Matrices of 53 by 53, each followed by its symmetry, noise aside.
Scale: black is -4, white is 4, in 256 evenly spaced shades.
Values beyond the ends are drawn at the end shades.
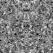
mirrored left to right.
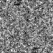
same after a half turn.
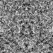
mirrored left to right.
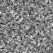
symmetric.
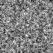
no symmetry.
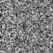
mirrored top to bottom.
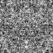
mirrored left to right.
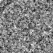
symmetric.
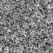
symmetric.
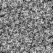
same after a half turn.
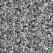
mirrored top to bottom.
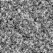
antisymmetric.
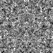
mirrored left to right.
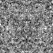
mirrored left to right.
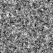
no symmetry.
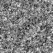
symmetric.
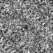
symmetric across the other diagonal.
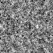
mirrored top to bottom.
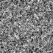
same after a half turn.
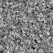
antisymmetric.
